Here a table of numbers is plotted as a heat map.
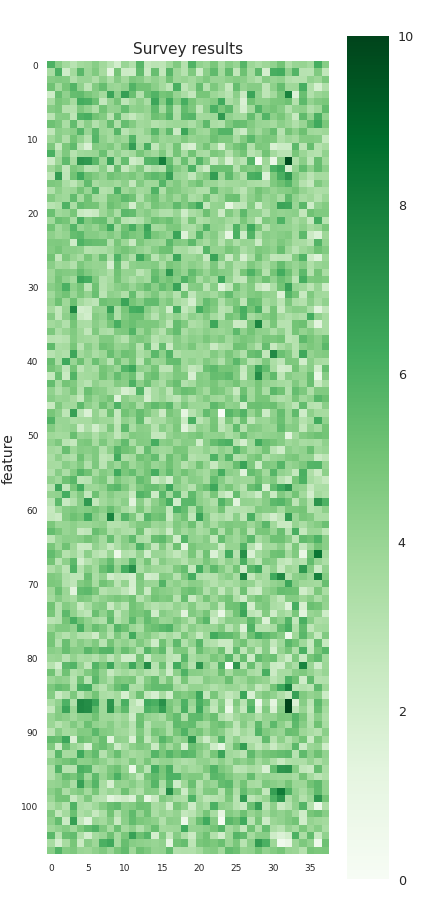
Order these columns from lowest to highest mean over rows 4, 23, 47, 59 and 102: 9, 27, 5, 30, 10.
9, 5, 30, 27, 10
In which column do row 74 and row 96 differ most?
23
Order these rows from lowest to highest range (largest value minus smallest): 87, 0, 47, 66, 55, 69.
0, 55, 69, 47, 66, 87
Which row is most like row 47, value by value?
102
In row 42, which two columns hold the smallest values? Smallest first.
36, 19
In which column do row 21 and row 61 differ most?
8
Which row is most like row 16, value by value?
70
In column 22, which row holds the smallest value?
66
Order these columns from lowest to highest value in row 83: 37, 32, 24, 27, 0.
37, 0, 27, 24, 32
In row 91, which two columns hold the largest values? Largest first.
19, 2
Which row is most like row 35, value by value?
100
